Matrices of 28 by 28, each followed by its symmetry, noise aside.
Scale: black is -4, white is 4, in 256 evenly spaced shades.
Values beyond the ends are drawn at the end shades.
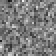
symmetric across the other diagonal.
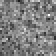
symmetric across the other diagonal.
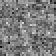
same after a half turn.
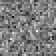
same after a half turn.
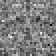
mirrored left to right.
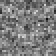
mirrored left to right.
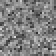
no symmetry.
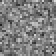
symmetric.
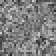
symmetric.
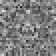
mirrored left to right.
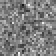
symmetric across the other diagonal.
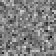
antisymmetric.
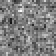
antisymmetric.
